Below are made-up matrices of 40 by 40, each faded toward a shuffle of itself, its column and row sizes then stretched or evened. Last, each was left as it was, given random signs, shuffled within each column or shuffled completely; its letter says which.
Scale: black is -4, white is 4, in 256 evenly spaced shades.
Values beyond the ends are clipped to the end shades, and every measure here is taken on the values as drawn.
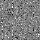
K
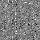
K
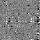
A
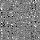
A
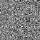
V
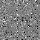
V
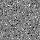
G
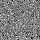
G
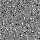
G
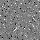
G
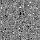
K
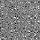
A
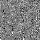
K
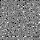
V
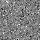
G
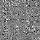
V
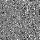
K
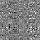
A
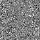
K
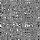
A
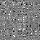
A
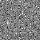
K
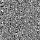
K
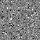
K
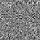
A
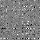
V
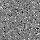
G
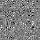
A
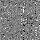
K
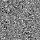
K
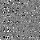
V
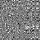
A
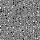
K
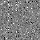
K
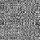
A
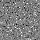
G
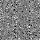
K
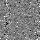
K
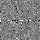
V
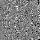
K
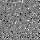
V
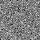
G
